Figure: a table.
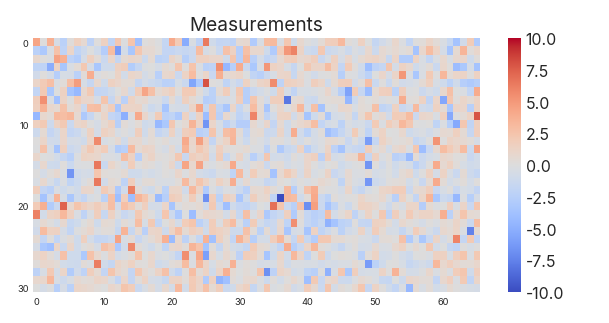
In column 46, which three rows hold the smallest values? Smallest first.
6, 7, 28
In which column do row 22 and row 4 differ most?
38
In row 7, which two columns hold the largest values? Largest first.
1, 54
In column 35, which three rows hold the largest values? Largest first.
20, 5, 0
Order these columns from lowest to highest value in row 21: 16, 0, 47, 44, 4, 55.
47, 44, 16, 55, 4, 0
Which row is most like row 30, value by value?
14
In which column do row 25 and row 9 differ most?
65
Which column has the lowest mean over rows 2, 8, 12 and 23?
64
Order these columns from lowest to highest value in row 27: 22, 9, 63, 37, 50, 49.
49, 50, 37, 63, 22, 9
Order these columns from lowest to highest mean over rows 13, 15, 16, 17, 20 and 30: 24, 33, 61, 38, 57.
57, 38, 33, 61, 24
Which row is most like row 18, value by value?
25
